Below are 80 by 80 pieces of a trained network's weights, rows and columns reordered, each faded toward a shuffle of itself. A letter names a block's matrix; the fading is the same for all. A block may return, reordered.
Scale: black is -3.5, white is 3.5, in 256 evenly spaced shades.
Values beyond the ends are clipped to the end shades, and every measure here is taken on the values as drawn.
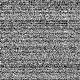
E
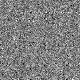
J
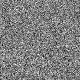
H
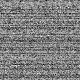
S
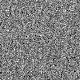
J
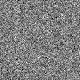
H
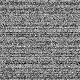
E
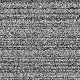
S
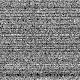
E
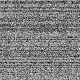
S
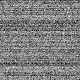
E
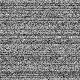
S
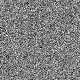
H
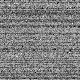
S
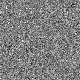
J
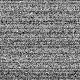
S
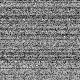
S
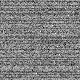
S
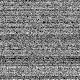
E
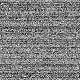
S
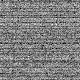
E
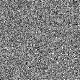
J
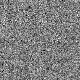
H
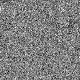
J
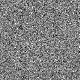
J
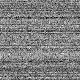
E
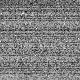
S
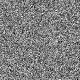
H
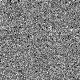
J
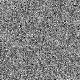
J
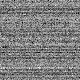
E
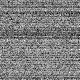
E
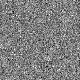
J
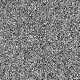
J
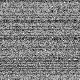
S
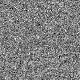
J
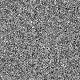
H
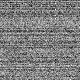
E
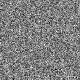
H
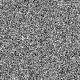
H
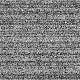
S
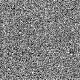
J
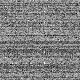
S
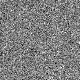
J
